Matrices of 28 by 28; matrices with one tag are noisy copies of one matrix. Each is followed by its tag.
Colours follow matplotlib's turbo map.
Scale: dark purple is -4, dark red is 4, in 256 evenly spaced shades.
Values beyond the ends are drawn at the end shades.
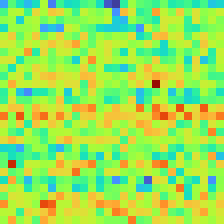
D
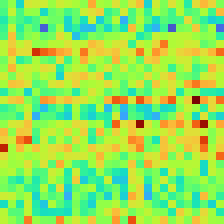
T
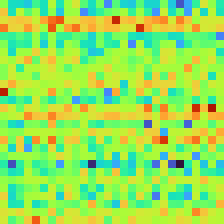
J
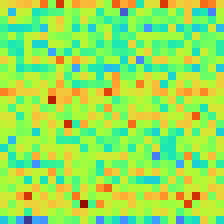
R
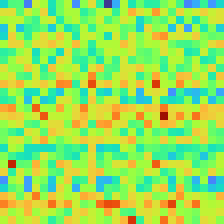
D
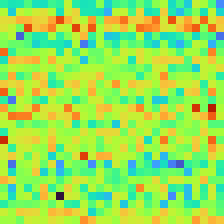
J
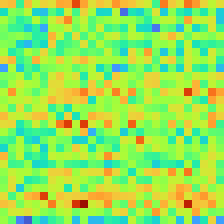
R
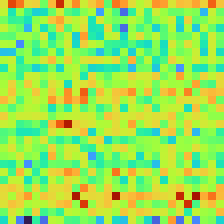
R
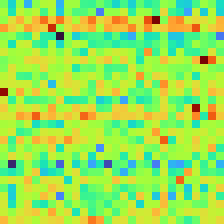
J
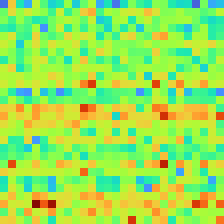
D
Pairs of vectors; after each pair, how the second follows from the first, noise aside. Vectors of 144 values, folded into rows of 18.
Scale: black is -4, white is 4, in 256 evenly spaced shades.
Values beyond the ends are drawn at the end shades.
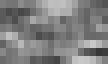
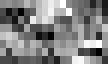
scaled up.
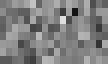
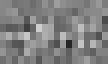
wrapped around, partly zeroed.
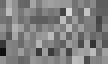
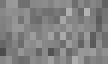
shrunk.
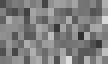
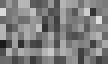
shuffled.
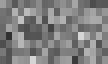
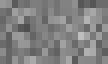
shrunk.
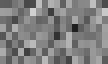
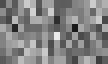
sign-scrambled.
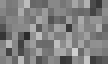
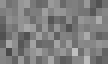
shrunk.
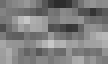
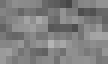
shrunk.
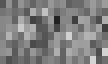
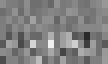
reversed, negated, partly zeroed.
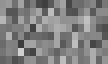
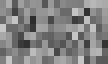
reversed, negated.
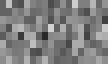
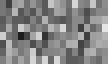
sign-scrambled.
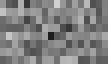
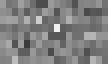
reversed, negated, partly zeroed.
